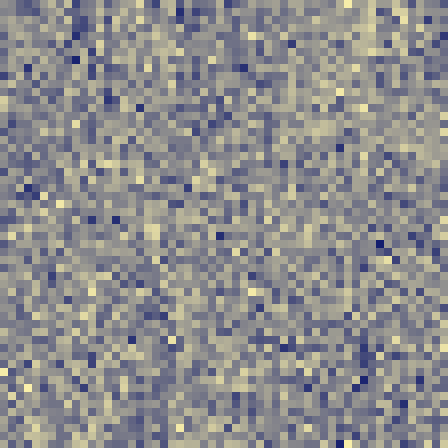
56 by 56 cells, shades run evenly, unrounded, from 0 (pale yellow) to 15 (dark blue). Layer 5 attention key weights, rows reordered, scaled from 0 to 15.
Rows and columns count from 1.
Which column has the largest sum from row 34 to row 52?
46
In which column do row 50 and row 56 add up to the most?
18
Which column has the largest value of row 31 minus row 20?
53
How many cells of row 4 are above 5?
44
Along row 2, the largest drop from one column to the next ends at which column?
50
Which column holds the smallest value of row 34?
8
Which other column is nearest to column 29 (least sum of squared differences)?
52
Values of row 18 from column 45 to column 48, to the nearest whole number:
9 6 5 4
